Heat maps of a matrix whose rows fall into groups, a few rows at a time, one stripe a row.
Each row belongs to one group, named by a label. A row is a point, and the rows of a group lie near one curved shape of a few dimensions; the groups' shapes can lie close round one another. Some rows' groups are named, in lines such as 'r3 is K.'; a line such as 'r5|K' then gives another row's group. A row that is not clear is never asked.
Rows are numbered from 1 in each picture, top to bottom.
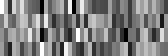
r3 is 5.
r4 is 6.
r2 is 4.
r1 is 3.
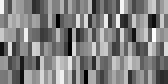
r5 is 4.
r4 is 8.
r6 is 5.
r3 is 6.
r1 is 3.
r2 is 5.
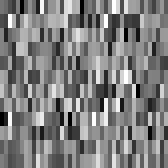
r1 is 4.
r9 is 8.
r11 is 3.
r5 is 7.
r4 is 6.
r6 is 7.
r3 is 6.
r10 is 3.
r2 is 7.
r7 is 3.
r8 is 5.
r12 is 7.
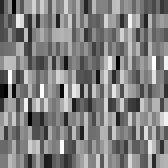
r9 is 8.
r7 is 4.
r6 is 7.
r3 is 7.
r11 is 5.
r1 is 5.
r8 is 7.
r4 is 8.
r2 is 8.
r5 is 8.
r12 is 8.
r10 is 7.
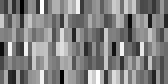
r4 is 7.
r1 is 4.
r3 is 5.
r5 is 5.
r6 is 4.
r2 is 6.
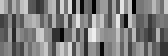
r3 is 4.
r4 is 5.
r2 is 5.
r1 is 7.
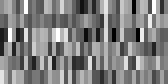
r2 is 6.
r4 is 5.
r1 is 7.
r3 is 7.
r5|6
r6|3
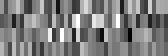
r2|5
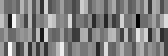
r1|3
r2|3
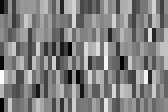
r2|7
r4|8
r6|6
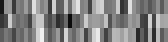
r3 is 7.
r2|8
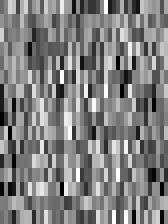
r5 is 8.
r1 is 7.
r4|8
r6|5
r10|3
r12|5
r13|5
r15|8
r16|3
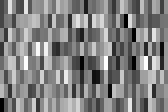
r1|7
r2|5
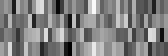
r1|4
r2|3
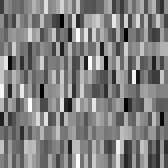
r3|5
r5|4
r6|3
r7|3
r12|5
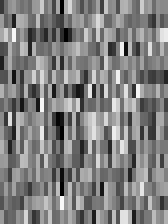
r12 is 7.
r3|8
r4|6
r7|6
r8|4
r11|6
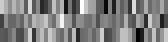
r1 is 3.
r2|5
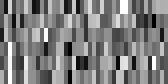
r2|4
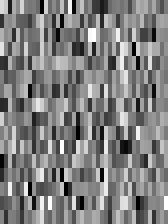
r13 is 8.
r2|8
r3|4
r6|3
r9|3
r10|6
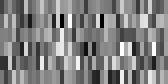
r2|8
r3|5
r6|6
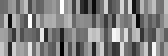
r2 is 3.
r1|7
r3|4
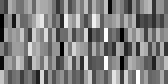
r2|4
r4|6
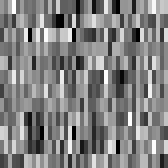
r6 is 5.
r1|6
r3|7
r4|7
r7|5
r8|7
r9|8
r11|8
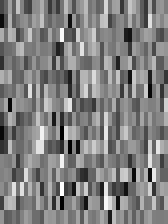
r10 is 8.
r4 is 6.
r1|8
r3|5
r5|8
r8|3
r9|8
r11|8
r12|5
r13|7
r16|7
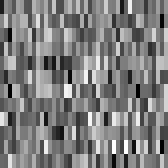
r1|5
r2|4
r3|3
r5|8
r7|3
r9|4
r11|3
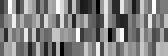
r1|7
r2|5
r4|8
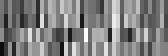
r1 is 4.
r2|4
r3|7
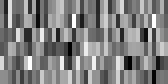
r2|7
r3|8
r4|8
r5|5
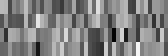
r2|7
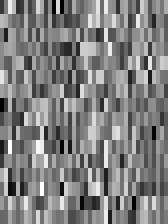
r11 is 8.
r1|8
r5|8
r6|6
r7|3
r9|7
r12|5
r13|4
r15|7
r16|7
